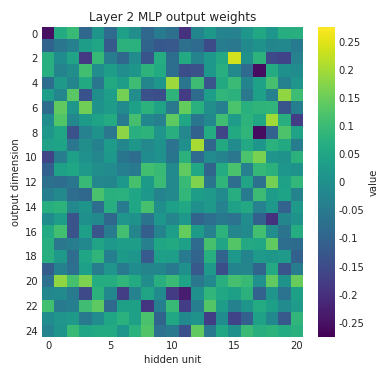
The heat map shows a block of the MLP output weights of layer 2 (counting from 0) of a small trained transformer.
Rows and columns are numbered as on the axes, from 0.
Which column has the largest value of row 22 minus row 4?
13
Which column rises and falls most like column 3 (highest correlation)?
18
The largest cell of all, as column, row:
15, 2
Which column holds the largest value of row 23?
8
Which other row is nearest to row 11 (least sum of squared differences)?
6
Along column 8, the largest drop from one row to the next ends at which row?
22
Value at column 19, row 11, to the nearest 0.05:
0
